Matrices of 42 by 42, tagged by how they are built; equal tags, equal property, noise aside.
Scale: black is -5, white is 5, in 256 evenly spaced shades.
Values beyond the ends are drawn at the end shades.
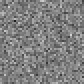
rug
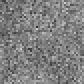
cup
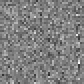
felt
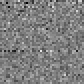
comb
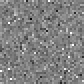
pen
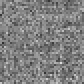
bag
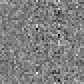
felt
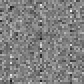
felt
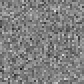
rug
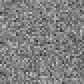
rug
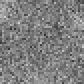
cup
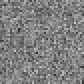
rug
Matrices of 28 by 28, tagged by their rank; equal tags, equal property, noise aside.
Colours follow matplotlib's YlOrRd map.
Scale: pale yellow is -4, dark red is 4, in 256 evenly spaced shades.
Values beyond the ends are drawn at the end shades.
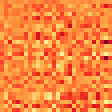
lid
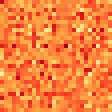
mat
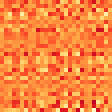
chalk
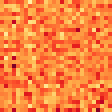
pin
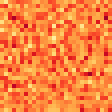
mat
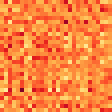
lid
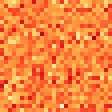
mat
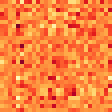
lid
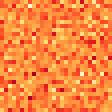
pin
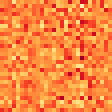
pin
